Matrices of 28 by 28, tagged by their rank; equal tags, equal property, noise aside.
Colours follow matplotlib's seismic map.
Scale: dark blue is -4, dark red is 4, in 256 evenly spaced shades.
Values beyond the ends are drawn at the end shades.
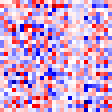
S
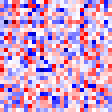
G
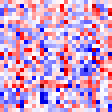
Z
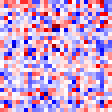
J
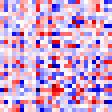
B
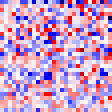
Z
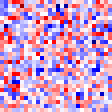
J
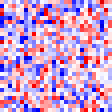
J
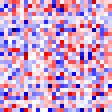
Z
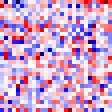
G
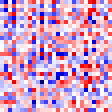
B
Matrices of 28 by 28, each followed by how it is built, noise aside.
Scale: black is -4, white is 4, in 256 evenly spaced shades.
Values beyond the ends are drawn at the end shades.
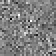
block diagonal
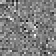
block diagonal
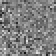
lower triangular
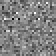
uneven rows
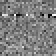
uneven rows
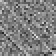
Toeplitz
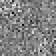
block diagonal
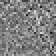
upper triangular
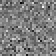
uneven rows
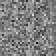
repeating rows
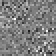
block diagonal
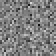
repeating rows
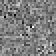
block diagonal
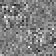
block diagonal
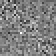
block diagonal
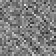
Toeplitz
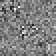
block diagonal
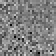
lower triangular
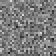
repeating rows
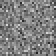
repeating rows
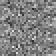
repeating rows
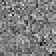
banded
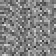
repeating rows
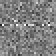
uneven rows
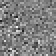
lower triangular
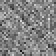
Toeplitz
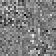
block diagonal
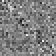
banded
